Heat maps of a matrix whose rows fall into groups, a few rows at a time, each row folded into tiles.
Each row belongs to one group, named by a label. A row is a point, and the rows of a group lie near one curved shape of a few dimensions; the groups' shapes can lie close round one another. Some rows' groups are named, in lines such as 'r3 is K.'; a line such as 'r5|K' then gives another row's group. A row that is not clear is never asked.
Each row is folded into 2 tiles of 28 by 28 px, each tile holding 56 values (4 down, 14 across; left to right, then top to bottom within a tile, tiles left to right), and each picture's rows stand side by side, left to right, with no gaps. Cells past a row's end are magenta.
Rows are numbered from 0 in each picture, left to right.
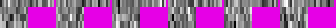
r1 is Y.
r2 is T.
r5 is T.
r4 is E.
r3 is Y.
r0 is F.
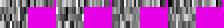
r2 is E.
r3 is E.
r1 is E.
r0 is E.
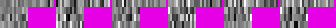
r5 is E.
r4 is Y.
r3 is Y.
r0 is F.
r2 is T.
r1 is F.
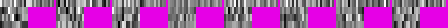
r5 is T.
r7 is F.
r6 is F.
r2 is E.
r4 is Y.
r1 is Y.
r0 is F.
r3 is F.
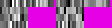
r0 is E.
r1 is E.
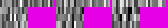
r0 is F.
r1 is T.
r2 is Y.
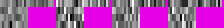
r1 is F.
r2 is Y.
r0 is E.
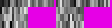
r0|E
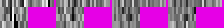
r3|T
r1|F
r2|T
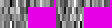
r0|E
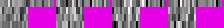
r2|F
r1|E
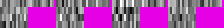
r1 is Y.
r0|F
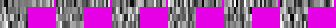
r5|F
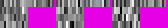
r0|Y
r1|E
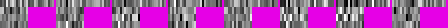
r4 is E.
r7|F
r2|E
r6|Y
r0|E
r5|E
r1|E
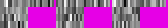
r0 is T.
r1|F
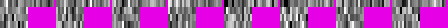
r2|E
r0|T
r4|Y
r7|E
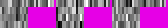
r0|F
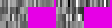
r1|F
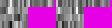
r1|Y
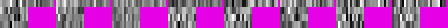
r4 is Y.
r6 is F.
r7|E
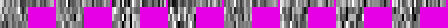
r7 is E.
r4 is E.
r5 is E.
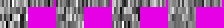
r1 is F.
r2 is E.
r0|E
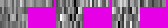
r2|E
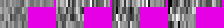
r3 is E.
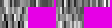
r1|T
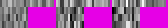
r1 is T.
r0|F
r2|F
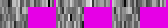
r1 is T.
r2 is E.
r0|F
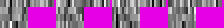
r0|E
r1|E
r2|T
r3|E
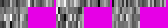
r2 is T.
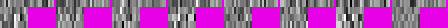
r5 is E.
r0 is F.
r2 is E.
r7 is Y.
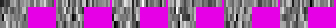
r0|Y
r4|F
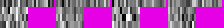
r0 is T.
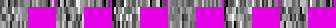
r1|Y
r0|Y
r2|E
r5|Y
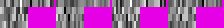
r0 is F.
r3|T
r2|T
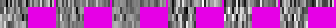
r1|Y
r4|Y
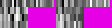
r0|Y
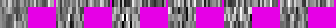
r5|Y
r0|F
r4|T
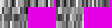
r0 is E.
